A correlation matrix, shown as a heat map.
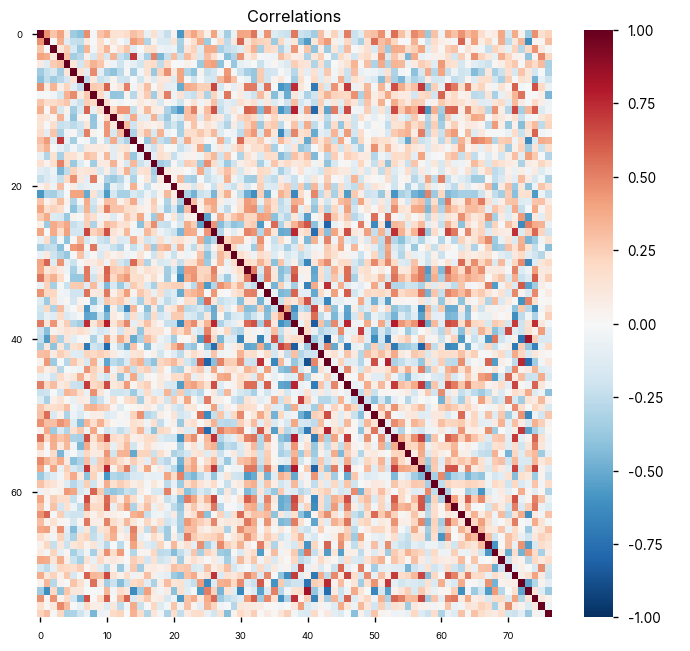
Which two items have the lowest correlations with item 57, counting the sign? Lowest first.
41, 36
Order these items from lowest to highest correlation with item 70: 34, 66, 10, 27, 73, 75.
10, 34, 73, 27, 66, 75
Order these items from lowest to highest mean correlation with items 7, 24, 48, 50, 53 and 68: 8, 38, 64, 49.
8, 49, 64, 38
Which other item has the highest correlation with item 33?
43
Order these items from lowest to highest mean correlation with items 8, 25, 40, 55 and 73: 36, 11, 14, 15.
14, 36, 15, 11
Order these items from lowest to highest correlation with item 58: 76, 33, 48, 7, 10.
10, 7, 76, 48, 33
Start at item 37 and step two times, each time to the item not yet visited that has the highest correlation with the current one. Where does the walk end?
36
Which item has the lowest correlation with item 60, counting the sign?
66
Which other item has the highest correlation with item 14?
3
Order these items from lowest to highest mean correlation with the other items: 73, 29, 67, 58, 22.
58, 73, 29, 67, 22
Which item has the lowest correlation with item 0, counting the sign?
21
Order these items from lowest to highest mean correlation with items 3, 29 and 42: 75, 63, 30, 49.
75, 49, 63, 30
